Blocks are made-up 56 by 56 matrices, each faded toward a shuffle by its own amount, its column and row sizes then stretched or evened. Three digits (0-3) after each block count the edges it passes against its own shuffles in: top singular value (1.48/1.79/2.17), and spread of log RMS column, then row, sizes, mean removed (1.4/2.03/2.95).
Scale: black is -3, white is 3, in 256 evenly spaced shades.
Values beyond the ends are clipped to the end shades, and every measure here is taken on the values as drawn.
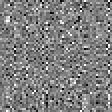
3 2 0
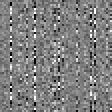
3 3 0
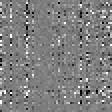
1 3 2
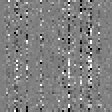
1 3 0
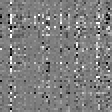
2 3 2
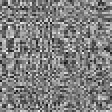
3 1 1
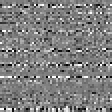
3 0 3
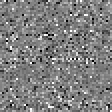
0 1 2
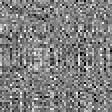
3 1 1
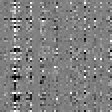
3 3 2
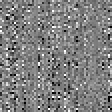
2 3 1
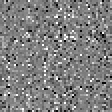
1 2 1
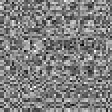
3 0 0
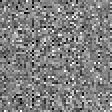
2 2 1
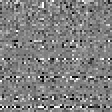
2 1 3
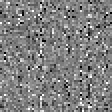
0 2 0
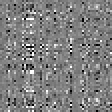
3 3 2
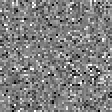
1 0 1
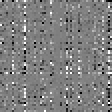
3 3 2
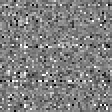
0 1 2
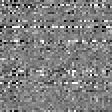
1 1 3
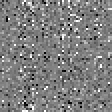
1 2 1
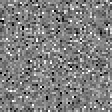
1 0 0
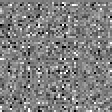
0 2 3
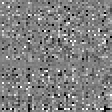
2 2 2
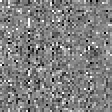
2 2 1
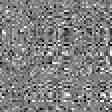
3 1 2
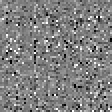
0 2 1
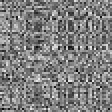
3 0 1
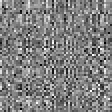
3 2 1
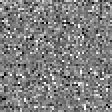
1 0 1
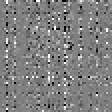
0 3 2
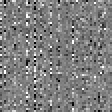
0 3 0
